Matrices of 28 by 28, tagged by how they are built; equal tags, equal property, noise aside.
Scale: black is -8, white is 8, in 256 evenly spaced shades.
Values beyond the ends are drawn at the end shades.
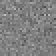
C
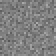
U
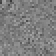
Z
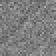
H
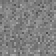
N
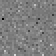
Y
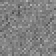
H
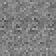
N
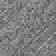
H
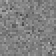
Z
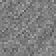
H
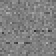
C
